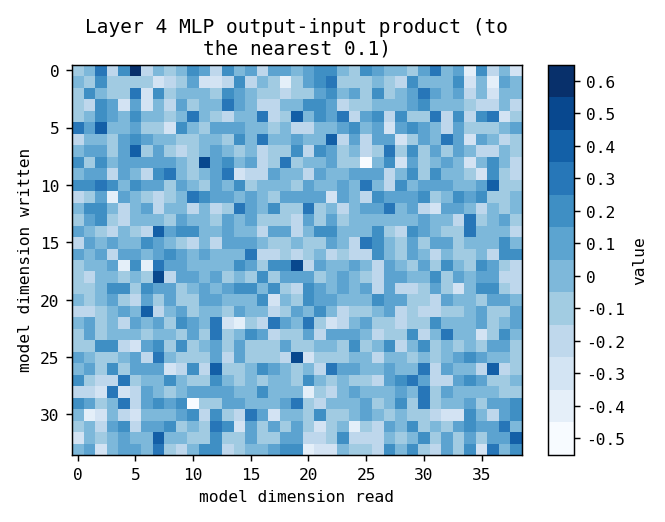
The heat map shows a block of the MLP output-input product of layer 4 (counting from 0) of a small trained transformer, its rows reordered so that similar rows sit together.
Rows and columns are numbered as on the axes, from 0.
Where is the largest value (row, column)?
0, 5
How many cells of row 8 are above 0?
17
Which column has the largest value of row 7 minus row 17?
4
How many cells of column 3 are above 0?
11
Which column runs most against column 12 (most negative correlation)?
14
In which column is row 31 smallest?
24
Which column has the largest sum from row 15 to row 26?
7
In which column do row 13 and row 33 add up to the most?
34
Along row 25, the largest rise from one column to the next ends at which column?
19
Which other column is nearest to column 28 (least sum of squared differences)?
23
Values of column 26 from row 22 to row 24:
-0.1 -0.2 0
